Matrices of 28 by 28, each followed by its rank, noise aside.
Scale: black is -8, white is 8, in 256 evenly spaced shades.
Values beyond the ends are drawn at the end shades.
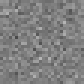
six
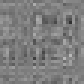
three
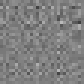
three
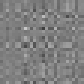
two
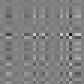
one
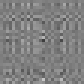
two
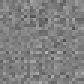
six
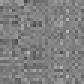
six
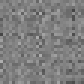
three
